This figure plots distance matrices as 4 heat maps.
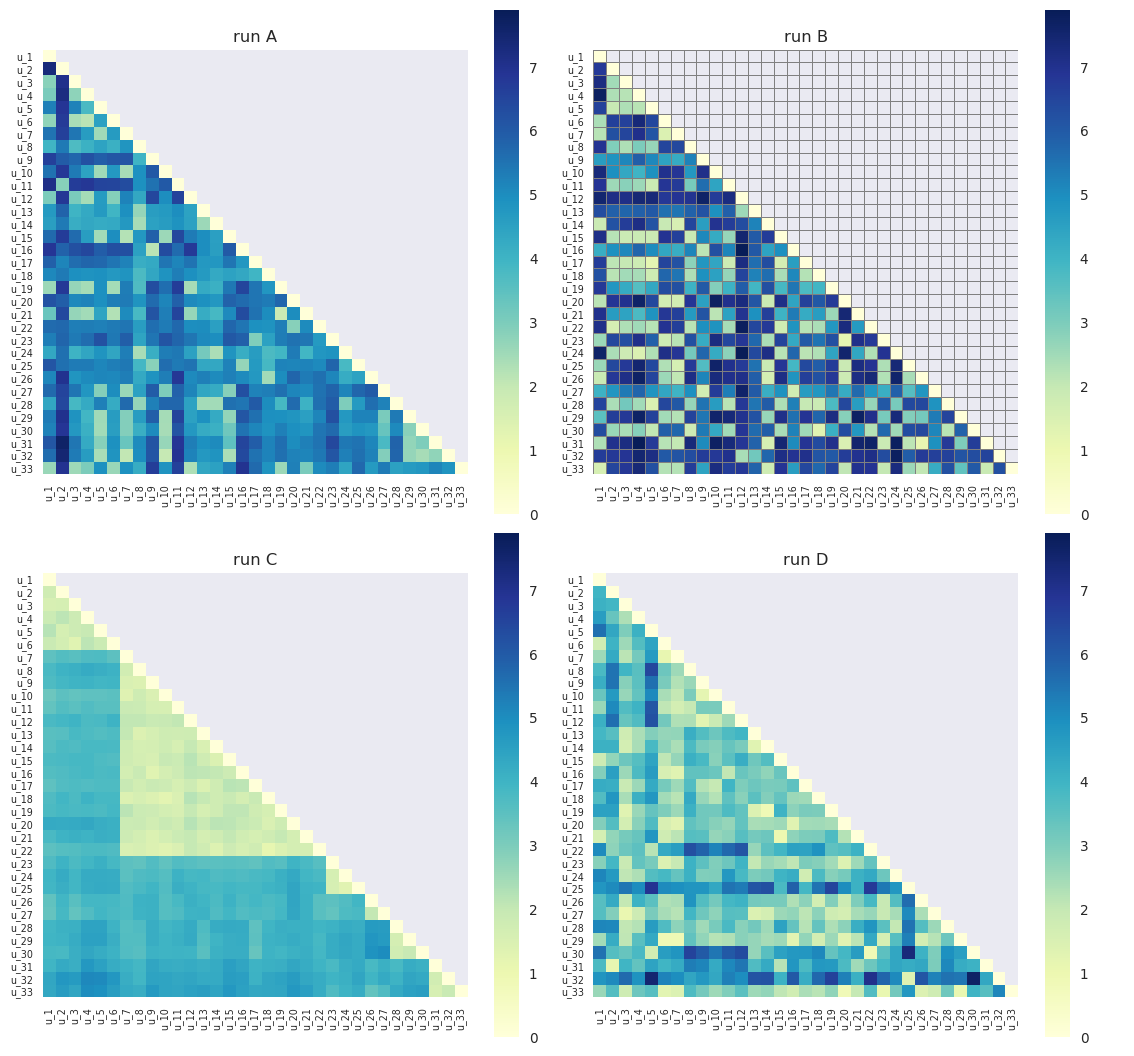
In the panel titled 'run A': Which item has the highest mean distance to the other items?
u_2
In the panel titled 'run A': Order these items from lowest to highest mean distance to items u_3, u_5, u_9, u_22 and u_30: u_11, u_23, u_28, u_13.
u_13, u_28, u_23, u_11
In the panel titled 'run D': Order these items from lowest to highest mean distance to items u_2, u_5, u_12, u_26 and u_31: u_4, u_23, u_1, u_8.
u_23, u_4, u_1, u_8
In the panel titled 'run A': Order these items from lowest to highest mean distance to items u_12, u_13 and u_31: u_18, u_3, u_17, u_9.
u_3, u_18, u_17, u_9
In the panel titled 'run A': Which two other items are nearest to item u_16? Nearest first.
u_9, u_25
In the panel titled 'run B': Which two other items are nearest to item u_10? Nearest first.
u_21, u_19
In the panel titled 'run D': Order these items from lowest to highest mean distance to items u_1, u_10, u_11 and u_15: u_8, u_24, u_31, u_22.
u_8, u_31, u_24, u_22
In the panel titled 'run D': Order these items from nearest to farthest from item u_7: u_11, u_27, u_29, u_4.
u_29, u_11, u_27, u_4
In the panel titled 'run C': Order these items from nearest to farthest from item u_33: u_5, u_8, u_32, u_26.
u_32, u_26, u_8, u_5
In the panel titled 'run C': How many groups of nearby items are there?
6
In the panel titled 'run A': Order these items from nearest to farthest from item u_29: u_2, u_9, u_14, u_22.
u_14, u_22, u_9, u_2
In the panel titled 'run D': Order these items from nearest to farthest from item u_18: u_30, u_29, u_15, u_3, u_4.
u_29, u_3, u_15, u_4, u_30
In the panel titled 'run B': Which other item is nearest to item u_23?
u_20
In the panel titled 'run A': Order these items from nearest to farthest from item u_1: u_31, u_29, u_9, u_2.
u_29, u_31, u_9, u_2
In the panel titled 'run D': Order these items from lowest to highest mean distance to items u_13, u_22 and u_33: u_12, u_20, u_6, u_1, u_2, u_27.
u_27, u_20, u_6, u_2, u_1, u_12
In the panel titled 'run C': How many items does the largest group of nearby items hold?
16
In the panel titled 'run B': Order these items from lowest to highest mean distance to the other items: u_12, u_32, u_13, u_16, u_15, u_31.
u_15, u_16, u_31, u_13, u_32, u_12
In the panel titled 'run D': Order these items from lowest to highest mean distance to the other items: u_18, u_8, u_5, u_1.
u_18, u_1, u_8, u_5
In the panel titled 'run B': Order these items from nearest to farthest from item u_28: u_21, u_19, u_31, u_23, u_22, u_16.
u_22, u_19, u_21, u_16, u_23, u_31
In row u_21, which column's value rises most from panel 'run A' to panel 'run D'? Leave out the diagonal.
u_19
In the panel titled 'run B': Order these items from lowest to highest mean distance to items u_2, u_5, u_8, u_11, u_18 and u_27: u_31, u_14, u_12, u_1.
u_14, u_1, u_31, u_12
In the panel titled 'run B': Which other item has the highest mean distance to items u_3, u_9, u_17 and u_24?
u_12
